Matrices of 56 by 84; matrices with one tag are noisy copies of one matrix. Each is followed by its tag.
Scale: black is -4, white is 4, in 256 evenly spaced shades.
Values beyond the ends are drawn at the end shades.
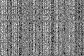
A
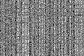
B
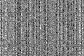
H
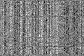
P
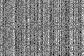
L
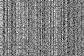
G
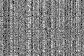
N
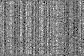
P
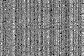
L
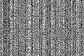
N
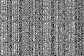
A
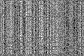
P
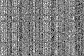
A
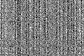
H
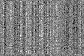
P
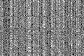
N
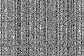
H
